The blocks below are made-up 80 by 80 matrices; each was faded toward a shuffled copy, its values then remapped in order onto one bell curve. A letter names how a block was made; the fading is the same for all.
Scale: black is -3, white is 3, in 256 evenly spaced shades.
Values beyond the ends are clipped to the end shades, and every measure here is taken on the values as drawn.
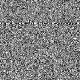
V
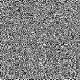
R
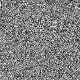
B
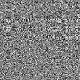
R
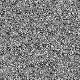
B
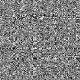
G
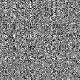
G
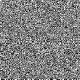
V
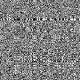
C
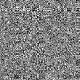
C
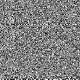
V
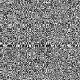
C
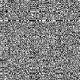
R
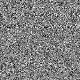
B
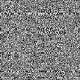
G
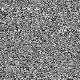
B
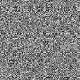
R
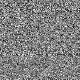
B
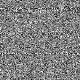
B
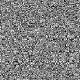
R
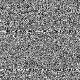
V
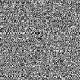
R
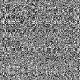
G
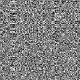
C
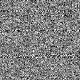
V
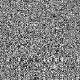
G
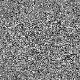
V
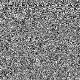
B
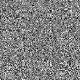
G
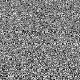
V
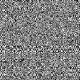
C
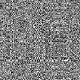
C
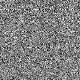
B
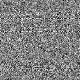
V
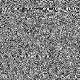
V
